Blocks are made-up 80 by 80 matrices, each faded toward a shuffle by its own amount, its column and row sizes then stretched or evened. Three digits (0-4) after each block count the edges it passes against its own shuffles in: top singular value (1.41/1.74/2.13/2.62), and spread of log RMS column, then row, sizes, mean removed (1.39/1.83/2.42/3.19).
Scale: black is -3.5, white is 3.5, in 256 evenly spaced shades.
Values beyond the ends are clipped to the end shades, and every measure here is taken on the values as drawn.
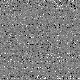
0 1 3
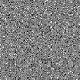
3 1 0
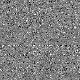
0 1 2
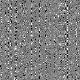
3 4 0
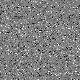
0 0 1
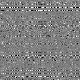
4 0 4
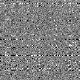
3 2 3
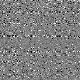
3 1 3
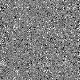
1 2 1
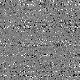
2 1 3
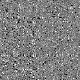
2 2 1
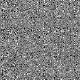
0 3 2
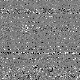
0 0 4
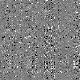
2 3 2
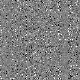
0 3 1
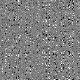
2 3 2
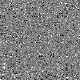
1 1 2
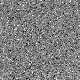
1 0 0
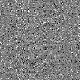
2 2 0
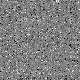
1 0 0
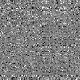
3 0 3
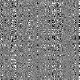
3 4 3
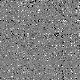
0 2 3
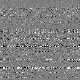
3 0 4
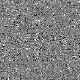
0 2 2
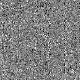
1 2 1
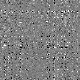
0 3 3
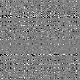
2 3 4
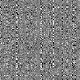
3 4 2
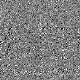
1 2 3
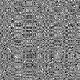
4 1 1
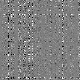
1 4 2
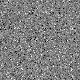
0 0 1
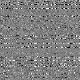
3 1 4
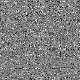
1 0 3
